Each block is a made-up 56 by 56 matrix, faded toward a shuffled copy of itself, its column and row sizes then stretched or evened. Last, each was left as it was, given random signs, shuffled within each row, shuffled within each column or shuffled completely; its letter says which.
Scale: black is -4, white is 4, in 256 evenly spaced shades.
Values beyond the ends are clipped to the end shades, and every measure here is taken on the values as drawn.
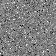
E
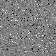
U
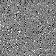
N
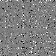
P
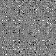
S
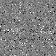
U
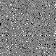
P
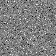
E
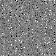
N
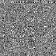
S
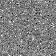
E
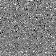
U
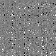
S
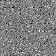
U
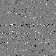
U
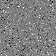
E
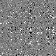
P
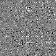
P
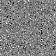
N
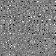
S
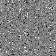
N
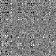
S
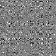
S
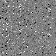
N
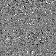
U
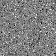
E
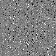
N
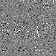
P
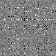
P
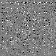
P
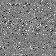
U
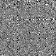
P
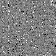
N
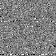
U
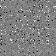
P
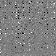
P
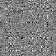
S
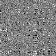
S
